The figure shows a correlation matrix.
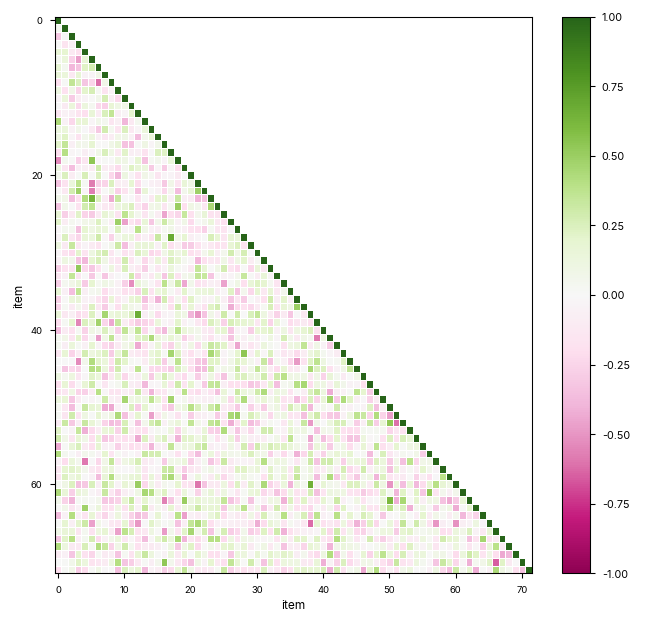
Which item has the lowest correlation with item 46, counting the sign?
71
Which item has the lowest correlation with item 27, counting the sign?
42
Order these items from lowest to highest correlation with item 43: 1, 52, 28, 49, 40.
40, 1, 52, 49, 28
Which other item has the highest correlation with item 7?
38
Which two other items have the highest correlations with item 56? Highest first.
61, 0
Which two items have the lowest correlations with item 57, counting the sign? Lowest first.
4, 65
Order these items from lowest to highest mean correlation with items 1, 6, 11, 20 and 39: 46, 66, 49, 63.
49, 46, 63, 66
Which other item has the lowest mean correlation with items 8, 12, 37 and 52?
26
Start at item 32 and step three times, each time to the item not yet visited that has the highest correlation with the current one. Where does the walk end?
21
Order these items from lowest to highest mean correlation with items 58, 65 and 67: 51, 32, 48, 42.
48, 51, 42, 32
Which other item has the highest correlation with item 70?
16
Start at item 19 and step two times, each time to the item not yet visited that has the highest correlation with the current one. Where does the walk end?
50
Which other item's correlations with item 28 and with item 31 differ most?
63
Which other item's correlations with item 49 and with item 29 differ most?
10
